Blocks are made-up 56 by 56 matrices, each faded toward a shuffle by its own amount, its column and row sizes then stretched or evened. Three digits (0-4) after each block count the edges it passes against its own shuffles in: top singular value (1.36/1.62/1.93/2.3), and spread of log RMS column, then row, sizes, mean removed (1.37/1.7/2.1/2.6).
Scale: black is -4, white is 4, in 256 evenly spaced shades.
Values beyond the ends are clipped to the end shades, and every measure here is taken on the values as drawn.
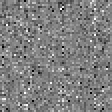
1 2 1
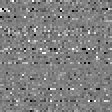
0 0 4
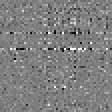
3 2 3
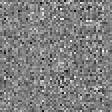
3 3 1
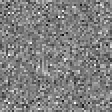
2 1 1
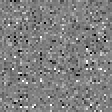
1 2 2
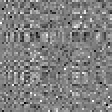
4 0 1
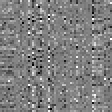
4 4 0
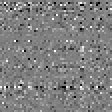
3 1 4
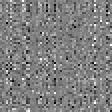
4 4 1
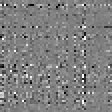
2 4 4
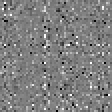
2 3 2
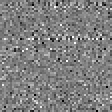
3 0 2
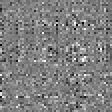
2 3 4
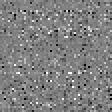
0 2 2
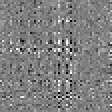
4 4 3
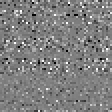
1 0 4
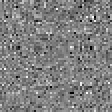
3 1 2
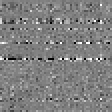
3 1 4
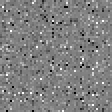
0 2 1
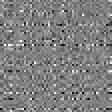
4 2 4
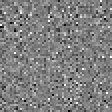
2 2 0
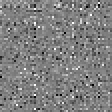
3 2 1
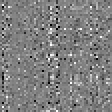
3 4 1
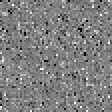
1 1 0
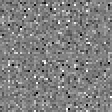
0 2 2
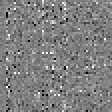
1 3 2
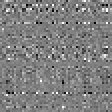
4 2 4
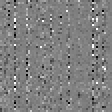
2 4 0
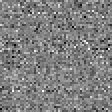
2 0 3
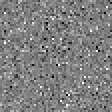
1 0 1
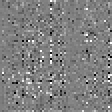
3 4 2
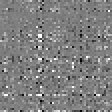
3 3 4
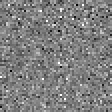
1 0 1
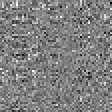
3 3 2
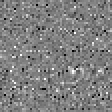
1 0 2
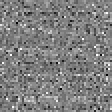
3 0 2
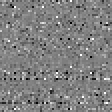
1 0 3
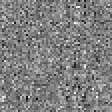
2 2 1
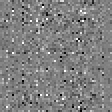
0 3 2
